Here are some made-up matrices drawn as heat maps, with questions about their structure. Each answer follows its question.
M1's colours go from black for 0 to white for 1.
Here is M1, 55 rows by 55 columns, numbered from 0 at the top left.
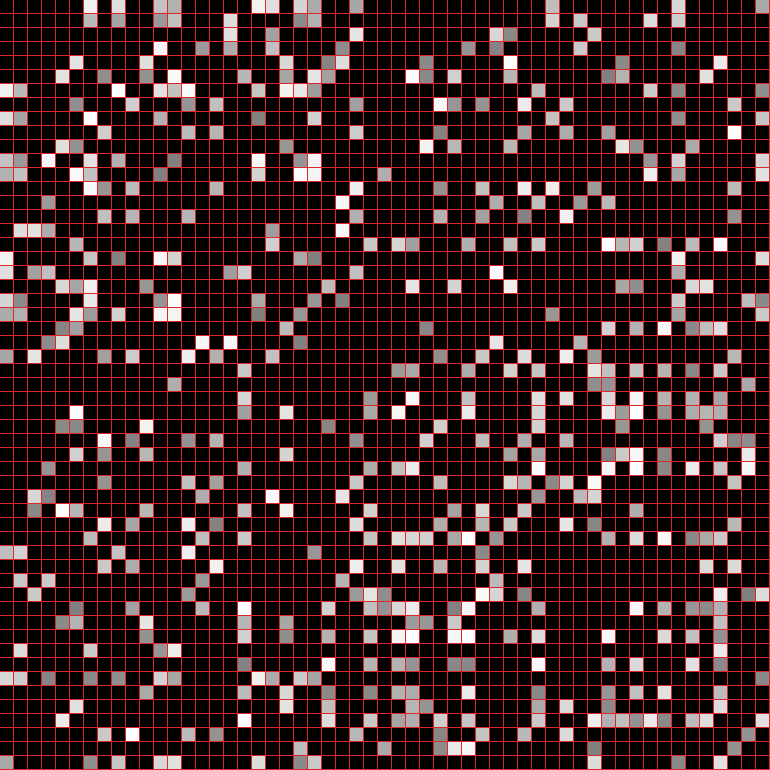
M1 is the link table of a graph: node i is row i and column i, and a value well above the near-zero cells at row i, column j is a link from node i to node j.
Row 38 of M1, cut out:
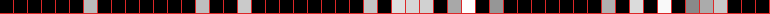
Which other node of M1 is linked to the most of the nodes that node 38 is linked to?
node 43
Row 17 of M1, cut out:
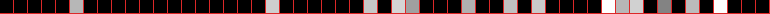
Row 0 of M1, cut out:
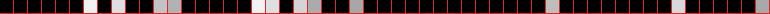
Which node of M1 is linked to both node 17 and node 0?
node 19
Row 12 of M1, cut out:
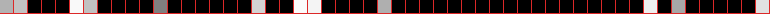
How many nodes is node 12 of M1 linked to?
12
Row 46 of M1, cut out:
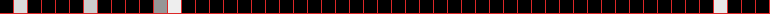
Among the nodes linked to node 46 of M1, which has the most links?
node 51
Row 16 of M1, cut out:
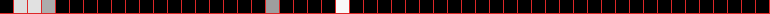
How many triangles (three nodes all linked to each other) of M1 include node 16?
3
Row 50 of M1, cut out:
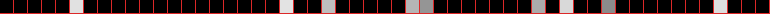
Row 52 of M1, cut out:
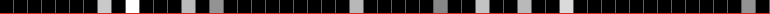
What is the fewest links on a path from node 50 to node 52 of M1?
2
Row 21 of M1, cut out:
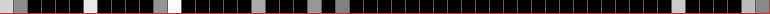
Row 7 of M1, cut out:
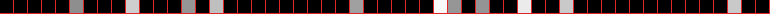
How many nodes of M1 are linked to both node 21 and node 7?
0
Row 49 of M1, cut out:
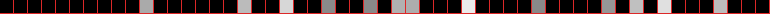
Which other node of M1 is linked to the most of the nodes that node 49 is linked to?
node 45
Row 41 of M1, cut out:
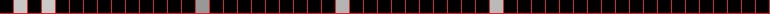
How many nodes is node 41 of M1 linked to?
5
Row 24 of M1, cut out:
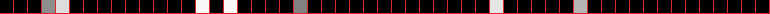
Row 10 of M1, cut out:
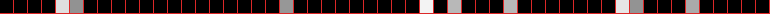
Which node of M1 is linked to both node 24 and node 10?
node 4
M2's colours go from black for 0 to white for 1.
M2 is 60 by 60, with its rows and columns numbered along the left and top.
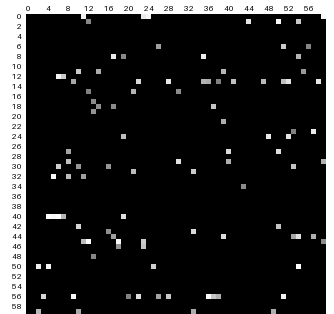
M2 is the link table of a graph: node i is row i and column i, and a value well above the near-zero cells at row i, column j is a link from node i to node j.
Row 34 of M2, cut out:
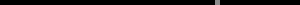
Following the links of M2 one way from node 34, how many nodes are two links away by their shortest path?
2
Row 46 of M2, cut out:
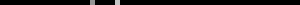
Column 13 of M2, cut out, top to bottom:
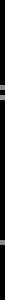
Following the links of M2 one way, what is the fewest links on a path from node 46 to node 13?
3
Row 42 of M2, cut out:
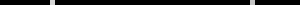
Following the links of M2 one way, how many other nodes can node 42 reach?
6
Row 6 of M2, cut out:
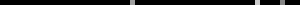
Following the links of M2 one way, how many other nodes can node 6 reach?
11
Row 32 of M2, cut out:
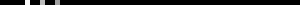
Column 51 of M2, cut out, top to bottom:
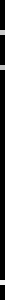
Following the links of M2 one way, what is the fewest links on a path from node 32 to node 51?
4
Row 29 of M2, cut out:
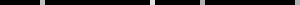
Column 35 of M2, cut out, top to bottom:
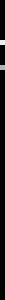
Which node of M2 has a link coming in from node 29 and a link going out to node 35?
node 8
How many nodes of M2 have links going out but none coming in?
11
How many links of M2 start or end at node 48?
2
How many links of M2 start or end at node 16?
2
